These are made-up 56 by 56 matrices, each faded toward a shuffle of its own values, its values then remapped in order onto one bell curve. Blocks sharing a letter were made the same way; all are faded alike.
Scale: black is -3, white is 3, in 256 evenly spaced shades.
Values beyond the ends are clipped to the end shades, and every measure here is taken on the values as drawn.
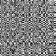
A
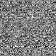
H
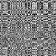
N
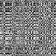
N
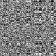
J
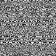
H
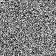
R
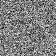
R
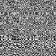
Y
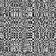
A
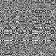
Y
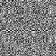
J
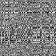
Y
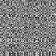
A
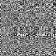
Y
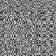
Y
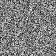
R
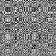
N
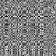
N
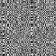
A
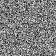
R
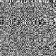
J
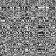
Y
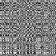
N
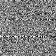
H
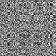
J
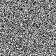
R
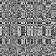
N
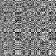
A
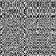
A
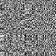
J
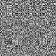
J
